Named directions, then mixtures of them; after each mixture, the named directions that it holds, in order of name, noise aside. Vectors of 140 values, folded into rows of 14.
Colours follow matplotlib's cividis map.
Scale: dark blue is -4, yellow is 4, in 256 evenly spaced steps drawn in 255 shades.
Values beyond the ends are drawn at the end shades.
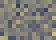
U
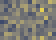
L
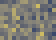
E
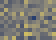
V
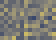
V.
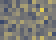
L.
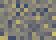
U.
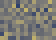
L, U.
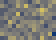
L, U.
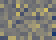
U.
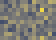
L.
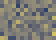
U.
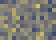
E.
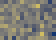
E, V.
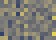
U, V.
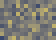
E, U.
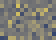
U.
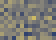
V.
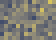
L, V.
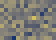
U, V.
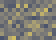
U, V.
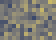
L, V.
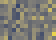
E, U.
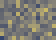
E, U.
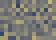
L, U.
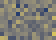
U.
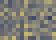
V.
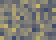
E, U.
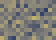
U, V.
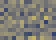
L, V.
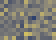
V.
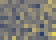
E, V.
